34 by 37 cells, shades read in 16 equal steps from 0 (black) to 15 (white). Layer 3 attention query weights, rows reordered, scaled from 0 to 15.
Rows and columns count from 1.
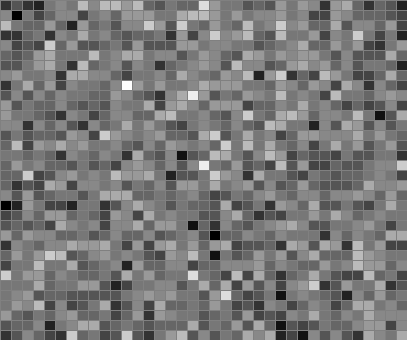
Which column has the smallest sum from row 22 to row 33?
26
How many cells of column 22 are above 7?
15
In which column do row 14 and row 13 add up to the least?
3
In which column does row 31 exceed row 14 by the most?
4
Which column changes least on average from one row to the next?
35
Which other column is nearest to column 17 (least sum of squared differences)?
31
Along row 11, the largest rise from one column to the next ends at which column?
16
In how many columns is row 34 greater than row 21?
16
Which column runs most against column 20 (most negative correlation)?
37
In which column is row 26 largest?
5
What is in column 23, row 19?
9
